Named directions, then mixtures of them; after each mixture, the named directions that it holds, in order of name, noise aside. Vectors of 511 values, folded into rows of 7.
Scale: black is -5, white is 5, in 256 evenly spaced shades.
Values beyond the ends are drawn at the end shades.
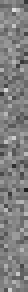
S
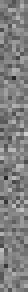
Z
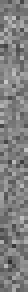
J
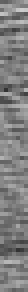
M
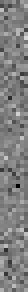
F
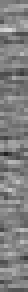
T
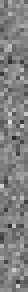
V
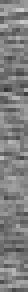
M, T.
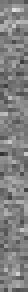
M, S, T.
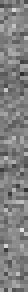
F, S, T.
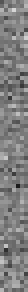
F, M.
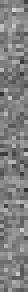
S, T.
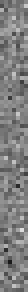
F, J, T.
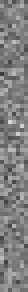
V, Z.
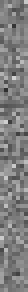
S, V, Z.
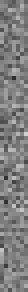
Z.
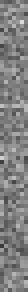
J, M, Z.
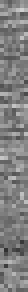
M, Z.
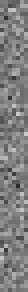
F, Z.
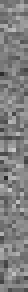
T, V, Z.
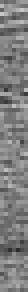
M.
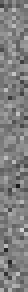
F, J, S.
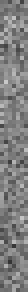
J.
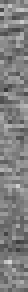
F, M.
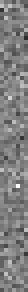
F.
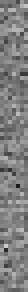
F, T, Z.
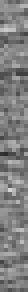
T.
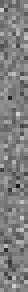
F, J.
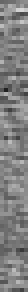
M, T.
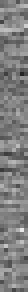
F, T.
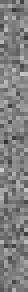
F, J, S.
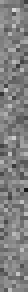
S.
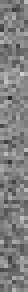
J, S, T.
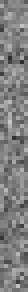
J, V.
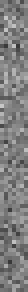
J.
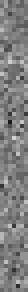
V.
